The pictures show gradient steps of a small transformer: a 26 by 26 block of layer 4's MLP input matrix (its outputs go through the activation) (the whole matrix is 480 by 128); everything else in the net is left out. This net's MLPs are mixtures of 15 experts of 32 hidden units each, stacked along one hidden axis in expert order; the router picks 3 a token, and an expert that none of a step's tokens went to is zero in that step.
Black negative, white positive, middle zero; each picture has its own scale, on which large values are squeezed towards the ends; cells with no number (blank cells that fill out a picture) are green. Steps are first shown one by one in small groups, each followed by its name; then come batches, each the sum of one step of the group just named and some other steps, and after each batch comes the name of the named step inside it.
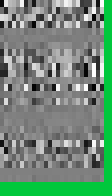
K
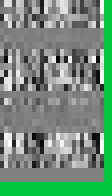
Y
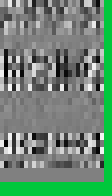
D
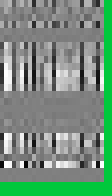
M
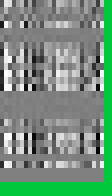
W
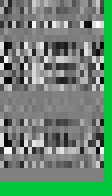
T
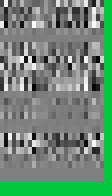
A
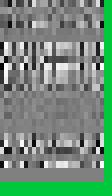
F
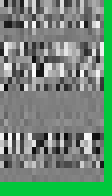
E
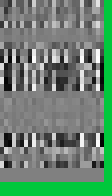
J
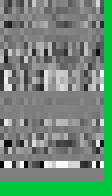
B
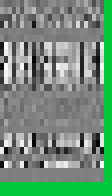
F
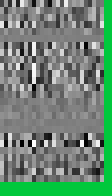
A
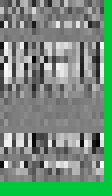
F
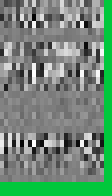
E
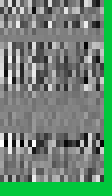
D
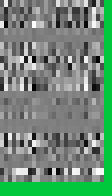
A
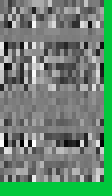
T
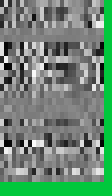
T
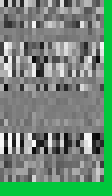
E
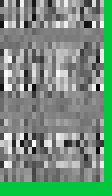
W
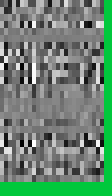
T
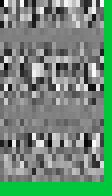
K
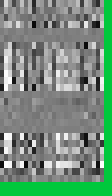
M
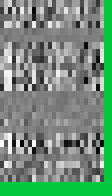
W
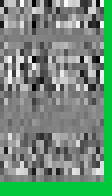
K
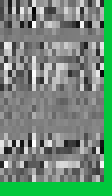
F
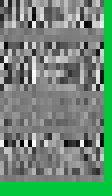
T
